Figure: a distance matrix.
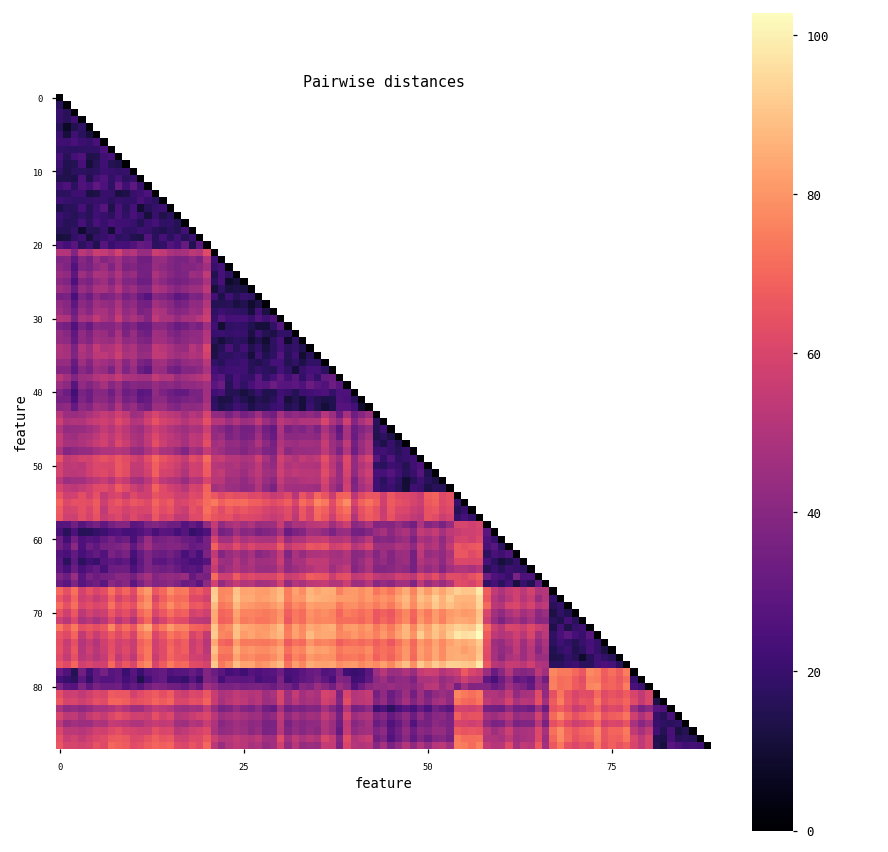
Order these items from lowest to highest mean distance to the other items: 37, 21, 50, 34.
37, 34, 21, 50
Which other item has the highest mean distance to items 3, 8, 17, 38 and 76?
55
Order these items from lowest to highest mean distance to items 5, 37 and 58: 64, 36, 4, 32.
4, 64, 32, 36
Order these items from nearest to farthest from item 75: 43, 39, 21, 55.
43, 39, 55, 21
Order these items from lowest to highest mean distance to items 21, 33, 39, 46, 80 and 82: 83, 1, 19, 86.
83, 86, 1, 19
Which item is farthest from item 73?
57
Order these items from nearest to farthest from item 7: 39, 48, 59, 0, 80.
0, 59, 80, 39, 48
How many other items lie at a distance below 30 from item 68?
10
